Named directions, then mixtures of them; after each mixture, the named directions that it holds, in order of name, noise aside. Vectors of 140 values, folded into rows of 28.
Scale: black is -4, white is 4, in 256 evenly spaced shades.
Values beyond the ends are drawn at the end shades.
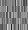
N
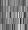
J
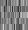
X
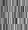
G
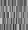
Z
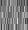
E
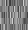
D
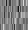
D, X.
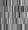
G, X.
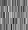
G, N, Z.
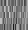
Z.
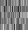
X.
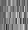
E, G, J.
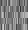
E, X.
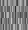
G, X, Z.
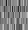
X.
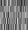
E, Z.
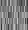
E.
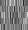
D.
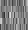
D, G, Z.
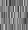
D.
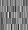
N, Z.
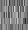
D, E.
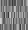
D, Z.
